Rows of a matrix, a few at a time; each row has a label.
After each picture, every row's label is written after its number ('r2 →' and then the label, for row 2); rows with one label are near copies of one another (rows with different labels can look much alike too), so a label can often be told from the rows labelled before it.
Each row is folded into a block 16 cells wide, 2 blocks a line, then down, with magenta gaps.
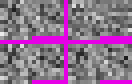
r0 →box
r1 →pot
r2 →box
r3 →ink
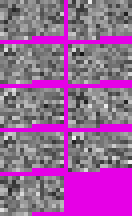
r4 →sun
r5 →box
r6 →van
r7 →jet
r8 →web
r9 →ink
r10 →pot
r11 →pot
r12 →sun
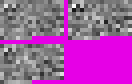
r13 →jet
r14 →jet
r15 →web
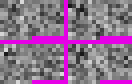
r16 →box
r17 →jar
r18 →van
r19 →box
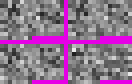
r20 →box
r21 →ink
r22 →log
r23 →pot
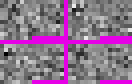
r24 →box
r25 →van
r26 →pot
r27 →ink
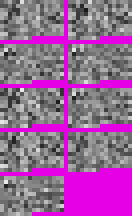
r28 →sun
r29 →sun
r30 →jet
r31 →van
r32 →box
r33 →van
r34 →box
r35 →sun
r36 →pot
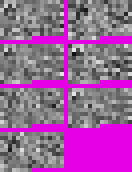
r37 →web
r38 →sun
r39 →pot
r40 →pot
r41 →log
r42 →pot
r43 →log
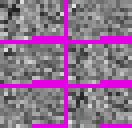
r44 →sun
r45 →jet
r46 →pot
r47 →sun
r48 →van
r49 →log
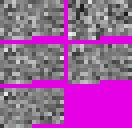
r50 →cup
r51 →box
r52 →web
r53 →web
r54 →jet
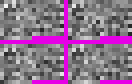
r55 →web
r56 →cup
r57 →web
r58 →web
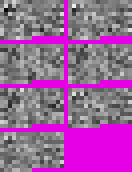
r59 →van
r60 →pot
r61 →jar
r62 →sun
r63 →sun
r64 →web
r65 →pot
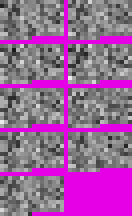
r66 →jar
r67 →box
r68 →log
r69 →sun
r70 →ink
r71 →cup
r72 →sun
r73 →ink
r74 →box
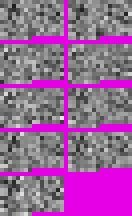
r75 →ink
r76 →ink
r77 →cup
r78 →jet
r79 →cup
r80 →box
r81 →box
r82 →log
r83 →sun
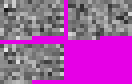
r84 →van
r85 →jar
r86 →web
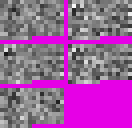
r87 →ink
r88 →web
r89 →van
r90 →cup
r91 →ink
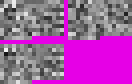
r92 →web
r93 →box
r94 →van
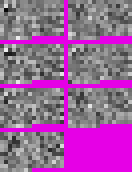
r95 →van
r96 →log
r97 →van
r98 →jet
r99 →cup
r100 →log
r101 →sun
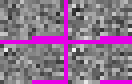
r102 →box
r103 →cup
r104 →jet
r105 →cup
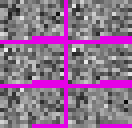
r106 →sun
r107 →cup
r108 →cup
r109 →pot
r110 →box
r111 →ink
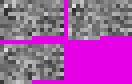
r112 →cup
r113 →van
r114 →cup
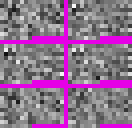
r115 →box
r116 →van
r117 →pot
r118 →web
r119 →ink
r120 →box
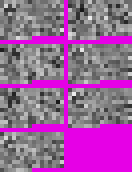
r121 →van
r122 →log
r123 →jar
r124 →web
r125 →ink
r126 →jet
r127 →cup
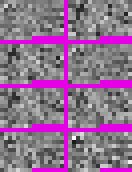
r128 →jet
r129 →ink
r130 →ink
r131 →jet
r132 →sun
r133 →log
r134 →cup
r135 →pot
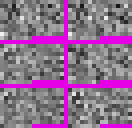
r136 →log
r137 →log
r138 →web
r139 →jar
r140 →jet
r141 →cup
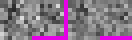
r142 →log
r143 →log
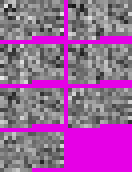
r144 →jet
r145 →jar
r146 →box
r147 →jar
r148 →ink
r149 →cup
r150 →web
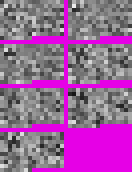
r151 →cup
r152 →van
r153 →van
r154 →log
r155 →ink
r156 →jar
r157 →box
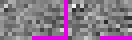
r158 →jet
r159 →jet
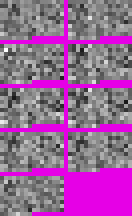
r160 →jar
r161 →log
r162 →cup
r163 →box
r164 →box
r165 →sun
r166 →ink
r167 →ink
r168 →cup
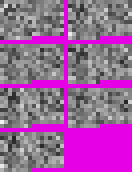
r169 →cup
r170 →log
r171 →ink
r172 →jar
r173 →box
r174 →ink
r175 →log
